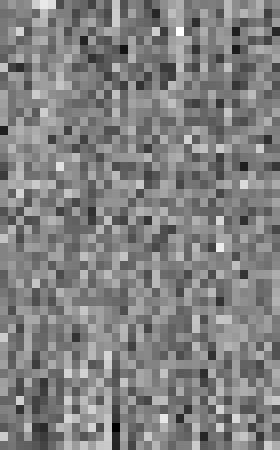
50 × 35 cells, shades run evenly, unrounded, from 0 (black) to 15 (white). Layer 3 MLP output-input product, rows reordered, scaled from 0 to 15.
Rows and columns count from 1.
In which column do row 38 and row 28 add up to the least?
10
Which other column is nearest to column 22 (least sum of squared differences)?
17
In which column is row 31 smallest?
31
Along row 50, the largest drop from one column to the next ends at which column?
15
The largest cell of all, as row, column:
4, 23
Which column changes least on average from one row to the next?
6
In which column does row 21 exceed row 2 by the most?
5
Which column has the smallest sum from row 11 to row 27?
12
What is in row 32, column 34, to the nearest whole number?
7
